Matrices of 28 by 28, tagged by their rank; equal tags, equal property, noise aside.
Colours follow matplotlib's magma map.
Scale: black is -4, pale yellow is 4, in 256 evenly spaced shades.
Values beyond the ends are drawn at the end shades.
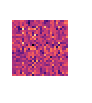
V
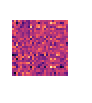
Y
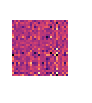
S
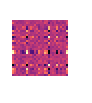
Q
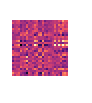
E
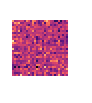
V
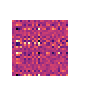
E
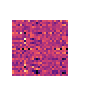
Y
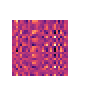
E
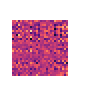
S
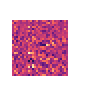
V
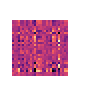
E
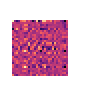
S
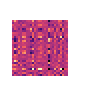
E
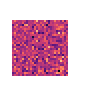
V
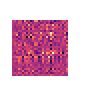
Y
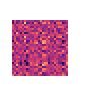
S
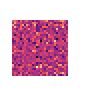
V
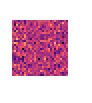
V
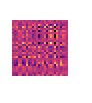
E
